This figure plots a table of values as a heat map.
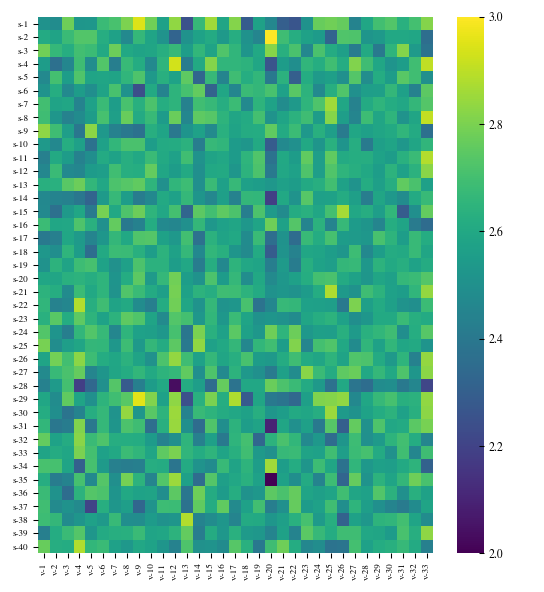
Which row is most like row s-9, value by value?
s-34
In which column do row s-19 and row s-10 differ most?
v-5
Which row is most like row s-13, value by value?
s-23
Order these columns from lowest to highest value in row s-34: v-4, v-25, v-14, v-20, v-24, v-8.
v-4, v-8, v-14, v-25, v-24, v-20
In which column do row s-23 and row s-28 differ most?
v-12
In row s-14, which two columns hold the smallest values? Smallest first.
v-20, v-5
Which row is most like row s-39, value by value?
s-27
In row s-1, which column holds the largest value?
v-9
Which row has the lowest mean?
s-28
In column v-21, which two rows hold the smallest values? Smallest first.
s-1, s-29
